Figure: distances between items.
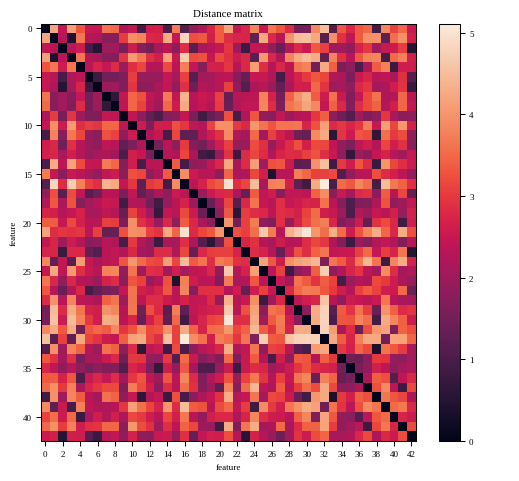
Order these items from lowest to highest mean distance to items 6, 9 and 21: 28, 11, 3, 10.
11, 3, 28, 10
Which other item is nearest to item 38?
33
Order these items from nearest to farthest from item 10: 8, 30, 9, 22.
9, 30, 22, 8
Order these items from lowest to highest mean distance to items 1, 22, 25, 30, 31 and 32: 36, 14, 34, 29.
34, 36, 14, 29
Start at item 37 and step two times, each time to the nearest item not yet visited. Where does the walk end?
20
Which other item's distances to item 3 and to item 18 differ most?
1
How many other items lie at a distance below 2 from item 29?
8
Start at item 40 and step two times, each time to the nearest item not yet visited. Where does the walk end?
36
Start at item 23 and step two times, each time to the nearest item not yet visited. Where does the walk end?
2
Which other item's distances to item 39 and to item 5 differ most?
17
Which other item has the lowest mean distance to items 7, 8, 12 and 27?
5
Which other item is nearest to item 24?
39
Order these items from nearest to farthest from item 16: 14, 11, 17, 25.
14, 11, 25, 17
